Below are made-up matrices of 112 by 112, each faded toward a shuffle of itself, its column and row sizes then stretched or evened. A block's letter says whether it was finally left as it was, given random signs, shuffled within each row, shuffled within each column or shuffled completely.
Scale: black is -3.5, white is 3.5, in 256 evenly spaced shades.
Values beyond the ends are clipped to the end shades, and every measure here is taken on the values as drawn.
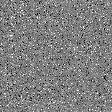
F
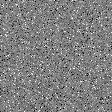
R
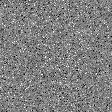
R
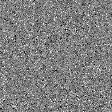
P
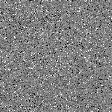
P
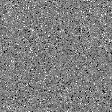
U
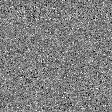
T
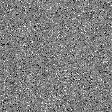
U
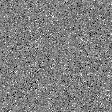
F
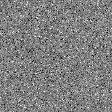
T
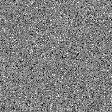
U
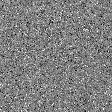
R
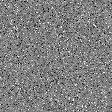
R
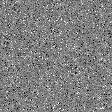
F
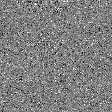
U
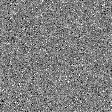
F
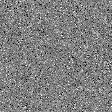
F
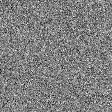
T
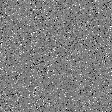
F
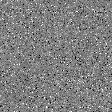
T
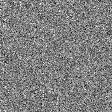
F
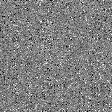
U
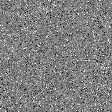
F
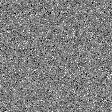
T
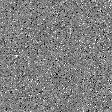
F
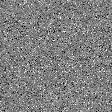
T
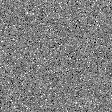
R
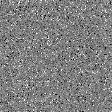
U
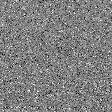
T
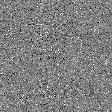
P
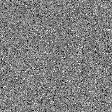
P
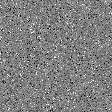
F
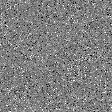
F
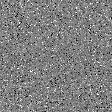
F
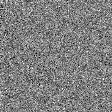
F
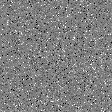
F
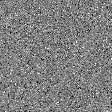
P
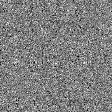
U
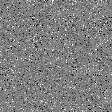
U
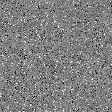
P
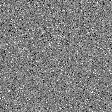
T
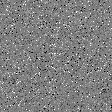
R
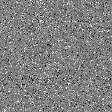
P
